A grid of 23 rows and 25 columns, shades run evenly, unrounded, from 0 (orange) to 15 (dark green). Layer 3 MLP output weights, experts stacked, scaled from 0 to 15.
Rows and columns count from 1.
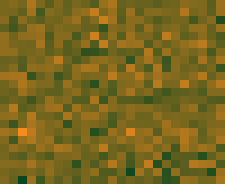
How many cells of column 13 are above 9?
5
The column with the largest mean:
19
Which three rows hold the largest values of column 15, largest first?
22, 8, 21
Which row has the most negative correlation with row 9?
7
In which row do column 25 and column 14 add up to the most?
3
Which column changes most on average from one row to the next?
11
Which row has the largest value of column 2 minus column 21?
18
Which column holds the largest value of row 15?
13
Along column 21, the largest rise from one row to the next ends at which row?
12
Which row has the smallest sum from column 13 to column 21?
17
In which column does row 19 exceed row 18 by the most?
25
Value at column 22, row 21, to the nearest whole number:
4
